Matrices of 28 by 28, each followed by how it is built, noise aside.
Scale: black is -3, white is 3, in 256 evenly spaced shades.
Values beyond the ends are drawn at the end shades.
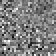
lower triangular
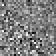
lower triangular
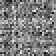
blocks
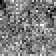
smooth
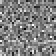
repeating columns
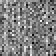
blocks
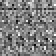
repeating columns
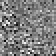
lower triangular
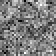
smooth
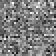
blocks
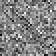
Toeplitz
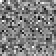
repeating columns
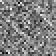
Toeplitz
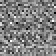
repeating columns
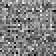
blocks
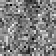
smooth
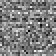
blocks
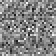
repeating columns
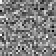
repeating columns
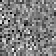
lower triangular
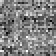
blocks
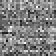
blocks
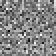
repeating columns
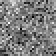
smooth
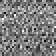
repeating columns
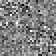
block diagonal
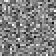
blocks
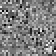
block diagonal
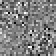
block diagonal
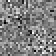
block diagonal
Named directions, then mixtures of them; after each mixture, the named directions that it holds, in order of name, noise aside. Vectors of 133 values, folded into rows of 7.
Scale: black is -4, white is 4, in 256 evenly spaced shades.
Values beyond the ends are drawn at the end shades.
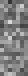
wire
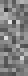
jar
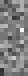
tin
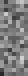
jar, tin.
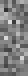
jar.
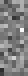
tin.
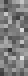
jar, tin.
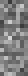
wire.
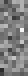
tin.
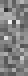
jar.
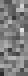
tin, wire.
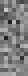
jar.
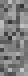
wire.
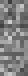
wire.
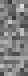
tin, wire.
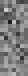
jar.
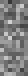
wire.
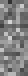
wire.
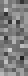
jar, tin.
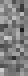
jar, tin.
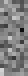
tin.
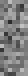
wire.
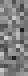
jar, tin.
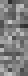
wire.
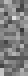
tin, wire.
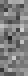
tin, wire.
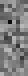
jar, wire.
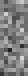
jar, tin.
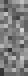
jar, tin.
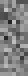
jar.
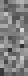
jar, tin.
